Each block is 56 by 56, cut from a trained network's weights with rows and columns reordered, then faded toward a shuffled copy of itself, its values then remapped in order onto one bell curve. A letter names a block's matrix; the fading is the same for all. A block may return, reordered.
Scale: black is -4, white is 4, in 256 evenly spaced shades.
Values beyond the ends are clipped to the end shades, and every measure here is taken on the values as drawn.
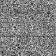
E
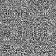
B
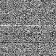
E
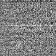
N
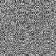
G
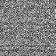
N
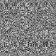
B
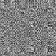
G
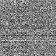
N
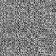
G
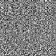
B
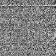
E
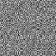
G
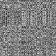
G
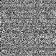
N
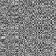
G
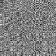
G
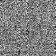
E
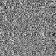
B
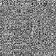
B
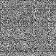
N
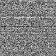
N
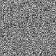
B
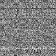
N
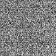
E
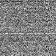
N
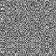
G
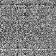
E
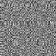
G
